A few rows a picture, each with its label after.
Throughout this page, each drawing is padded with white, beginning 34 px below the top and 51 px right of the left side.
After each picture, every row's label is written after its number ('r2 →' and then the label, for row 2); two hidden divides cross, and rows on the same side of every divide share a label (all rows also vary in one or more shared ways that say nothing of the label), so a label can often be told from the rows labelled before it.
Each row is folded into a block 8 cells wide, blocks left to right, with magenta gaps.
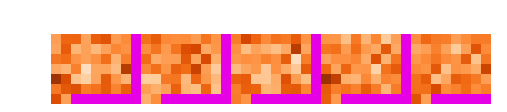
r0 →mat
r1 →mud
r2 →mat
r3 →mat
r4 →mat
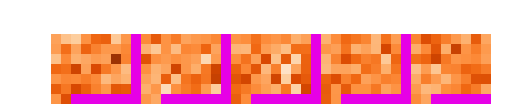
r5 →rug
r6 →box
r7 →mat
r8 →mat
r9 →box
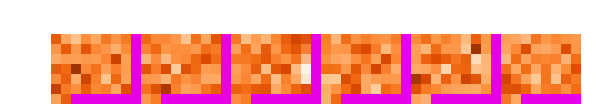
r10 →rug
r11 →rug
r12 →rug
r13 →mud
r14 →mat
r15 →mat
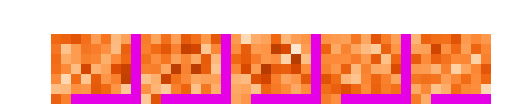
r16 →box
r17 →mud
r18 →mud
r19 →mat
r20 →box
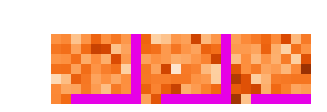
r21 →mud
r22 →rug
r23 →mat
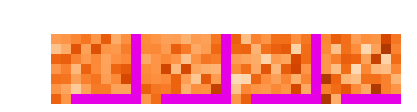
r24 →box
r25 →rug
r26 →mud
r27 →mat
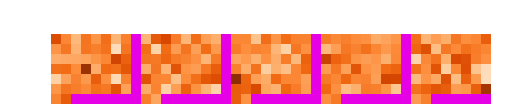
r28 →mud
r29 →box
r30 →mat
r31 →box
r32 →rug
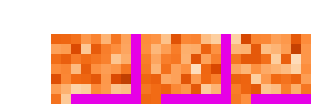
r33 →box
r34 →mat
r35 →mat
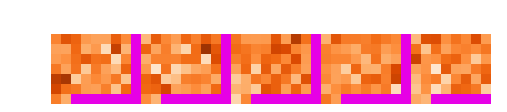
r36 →mat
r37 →mat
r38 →mud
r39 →box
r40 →box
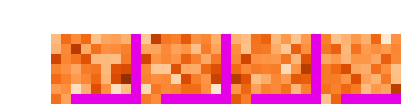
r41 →box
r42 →box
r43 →mat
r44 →rug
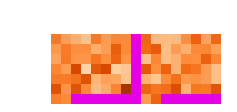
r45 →rug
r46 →rug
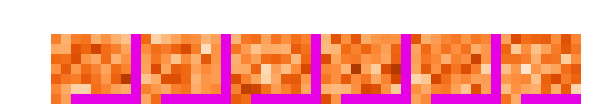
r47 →box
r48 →mud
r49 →mat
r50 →box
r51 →mud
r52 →box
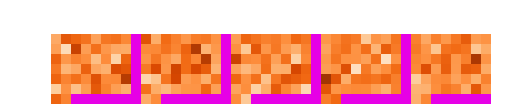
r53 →box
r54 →mud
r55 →box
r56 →mat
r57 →mud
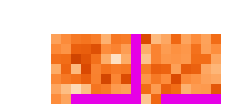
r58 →box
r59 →rug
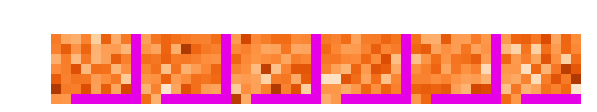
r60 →rug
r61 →box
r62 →box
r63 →mud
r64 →rug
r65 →box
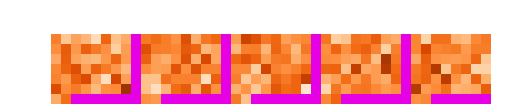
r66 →rug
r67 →mud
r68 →box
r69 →mud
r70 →rug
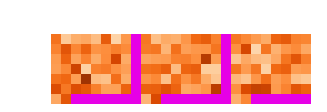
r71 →rug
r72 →rug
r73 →rug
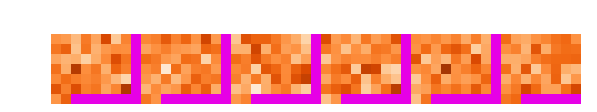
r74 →rug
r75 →box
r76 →box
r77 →rug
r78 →mud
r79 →rug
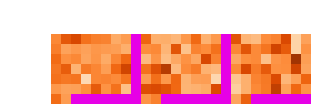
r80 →box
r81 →rug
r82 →mud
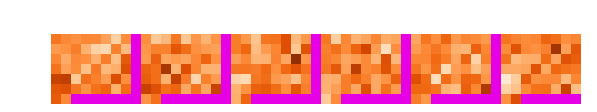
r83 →mat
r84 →rug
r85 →mud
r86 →mud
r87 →mat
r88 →mud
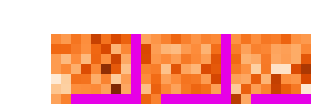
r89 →mud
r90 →box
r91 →box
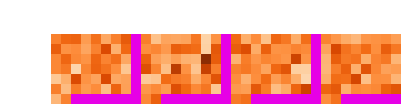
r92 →mud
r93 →mud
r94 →rug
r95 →rug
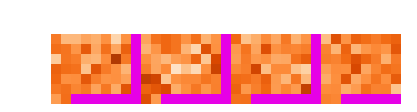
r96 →rug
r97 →mat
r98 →rug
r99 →box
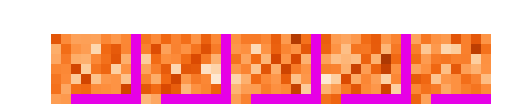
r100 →rug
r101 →rug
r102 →mud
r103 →mud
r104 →mat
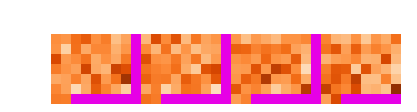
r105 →box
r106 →box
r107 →rug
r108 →rug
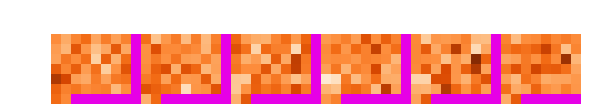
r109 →mat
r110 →rug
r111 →mud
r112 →mud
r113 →mud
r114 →mud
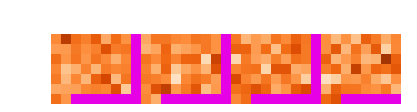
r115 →box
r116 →mat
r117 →rug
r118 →mud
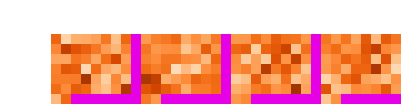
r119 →rug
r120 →mat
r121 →mud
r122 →mud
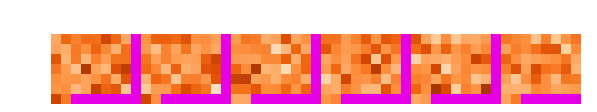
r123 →box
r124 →box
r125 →mat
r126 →mud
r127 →rug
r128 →mud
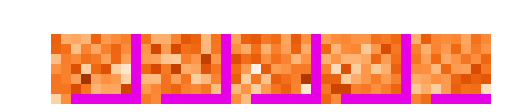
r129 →rug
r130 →mud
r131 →box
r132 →mat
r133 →box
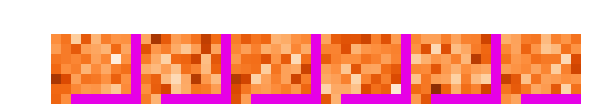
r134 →mat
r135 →mat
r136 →mat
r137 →box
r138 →rug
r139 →mat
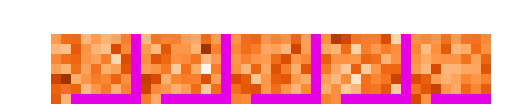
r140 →mat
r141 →mat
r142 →mat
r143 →box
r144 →mat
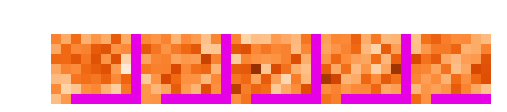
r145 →mud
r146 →mud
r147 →rug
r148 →mat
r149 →box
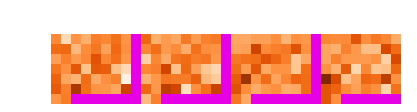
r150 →rug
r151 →rug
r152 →mat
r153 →mat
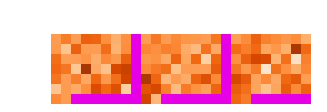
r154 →box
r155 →mat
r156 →mat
